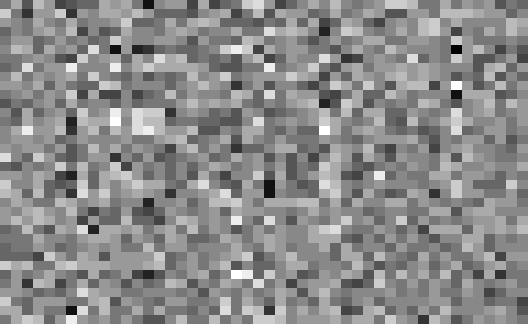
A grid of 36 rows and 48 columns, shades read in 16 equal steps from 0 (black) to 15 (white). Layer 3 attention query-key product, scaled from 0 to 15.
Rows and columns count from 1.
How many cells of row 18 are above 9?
7
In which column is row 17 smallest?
22
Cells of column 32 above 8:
12
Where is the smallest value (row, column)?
6, 42
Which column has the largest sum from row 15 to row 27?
31
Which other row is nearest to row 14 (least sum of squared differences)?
13
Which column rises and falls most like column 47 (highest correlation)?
40
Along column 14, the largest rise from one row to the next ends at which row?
2
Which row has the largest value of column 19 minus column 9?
21
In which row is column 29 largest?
8
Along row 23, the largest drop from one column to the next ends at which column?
14
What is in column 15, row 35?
10
